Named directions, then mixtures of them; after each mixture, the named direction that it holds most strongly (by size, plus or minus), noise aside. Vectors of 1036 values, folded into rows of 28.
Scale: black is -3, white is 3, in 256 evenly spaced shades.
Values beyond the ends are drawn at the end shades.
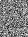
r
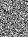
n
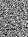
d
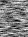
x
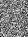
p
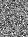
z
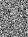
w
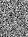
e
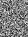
n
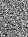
d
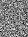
d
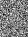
n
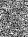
n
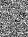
n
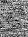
x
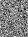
w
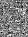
r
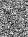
n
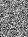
p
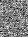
r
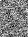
w
